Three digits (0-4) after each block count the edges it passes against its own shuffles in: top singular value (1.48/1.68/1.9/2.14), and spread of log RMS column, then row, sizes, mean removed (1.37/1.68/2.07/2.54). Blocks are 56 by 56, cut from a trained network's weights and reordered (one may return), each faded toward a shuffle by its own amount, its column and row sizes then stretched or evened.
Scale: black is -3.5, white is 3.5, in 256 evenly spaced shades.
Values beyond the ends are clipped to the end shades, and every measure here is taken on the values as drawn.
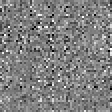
0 3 3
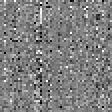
0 4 1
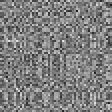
4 2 0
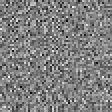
3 1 0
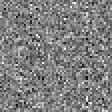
1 2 0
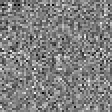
2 0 3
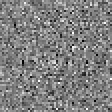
1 1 1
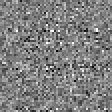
1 1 2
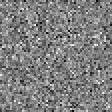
1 0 0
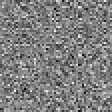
3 2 1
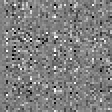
0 4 2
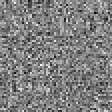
2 1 0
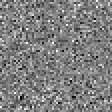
1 1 1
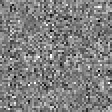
1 2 1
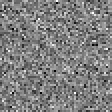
0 1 1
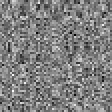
3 3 0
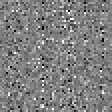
0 3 1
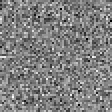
1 0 0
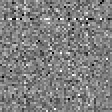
2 1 1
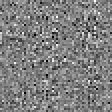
2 3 1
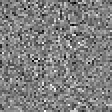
1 1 0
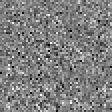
0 2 1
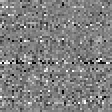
0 2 4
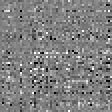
0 4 4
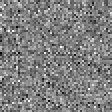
0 1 0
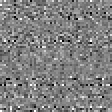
2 1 4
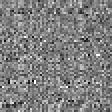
3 0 2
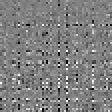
4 4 4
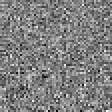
2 0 2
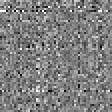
2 2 3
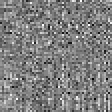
3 2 2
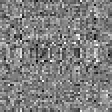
4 2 3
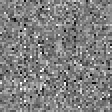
0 2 0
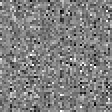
1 4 1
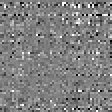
2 3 4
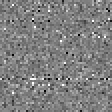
0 1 2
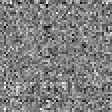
1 2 2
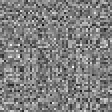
4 0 3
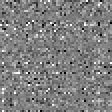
0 1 4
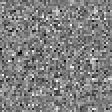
1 1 2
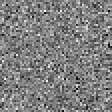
2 1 1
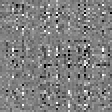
3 4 3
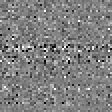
0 3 4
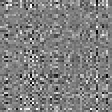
4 4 4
